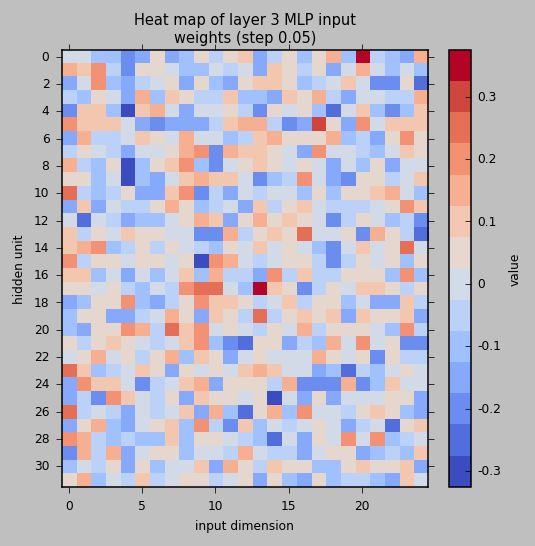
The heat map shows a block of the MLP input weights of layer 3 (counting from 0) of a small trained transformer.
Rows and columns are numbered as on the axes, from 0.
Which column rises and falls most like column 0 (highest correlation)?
21
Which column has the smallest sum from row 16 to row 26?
24
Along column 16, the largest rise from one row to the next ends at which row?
26
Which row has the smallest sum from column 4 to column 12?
5
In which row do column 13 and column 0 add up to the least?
4
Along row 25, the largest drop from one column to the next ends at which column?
14
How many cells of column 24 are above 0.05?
8
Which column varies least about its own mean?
15
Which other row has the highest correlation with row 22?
2
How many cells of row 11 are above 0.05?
6
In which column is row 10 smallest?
9
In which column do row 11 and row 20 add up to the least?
0
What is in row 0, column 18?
0.15
